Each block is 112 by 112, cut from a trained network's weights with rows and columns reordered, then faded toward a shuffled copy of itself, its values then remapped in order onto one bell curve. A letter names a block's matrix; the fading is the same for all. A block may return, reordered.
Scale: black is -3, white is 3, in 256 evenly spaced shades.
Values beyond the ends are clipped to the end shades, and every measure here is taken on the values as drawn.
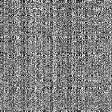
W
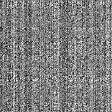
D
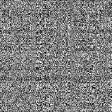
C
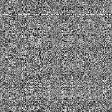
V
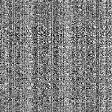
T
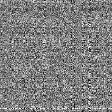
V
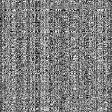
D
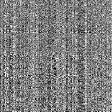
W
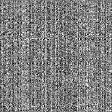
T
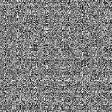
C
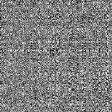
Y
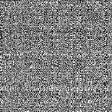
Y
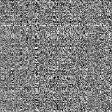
Y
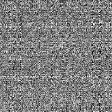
Y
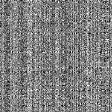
D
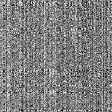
W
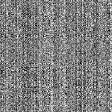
W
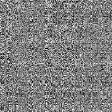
C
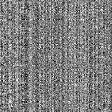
T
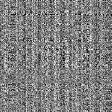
W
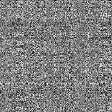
C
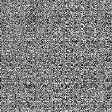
Y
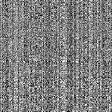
T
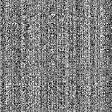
T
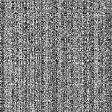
D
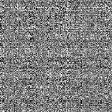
Y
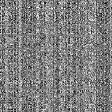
T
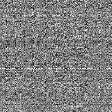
V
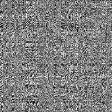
C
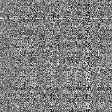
Y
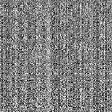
W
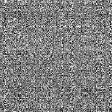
Y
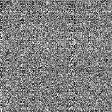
C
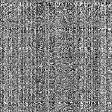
D
